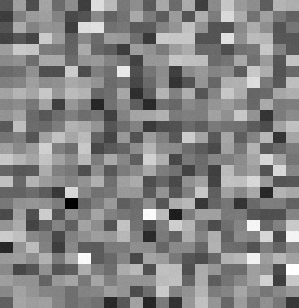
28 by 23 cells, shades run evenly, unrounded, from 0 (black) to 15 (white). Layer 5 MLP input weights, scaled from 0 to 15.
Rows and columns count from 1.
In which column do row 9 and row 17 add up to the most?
18
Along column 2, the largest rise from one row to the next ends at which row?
5
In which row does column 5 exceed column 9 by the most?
13
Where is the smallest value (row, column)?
19, 6
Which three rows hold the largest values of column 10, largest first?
7, 21, 22
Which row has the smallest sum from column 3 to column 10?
11
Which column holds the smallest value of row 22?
12
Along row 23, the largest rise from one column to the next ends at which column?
2
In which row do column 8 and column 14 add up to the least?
10
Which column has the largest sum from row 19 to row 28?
23
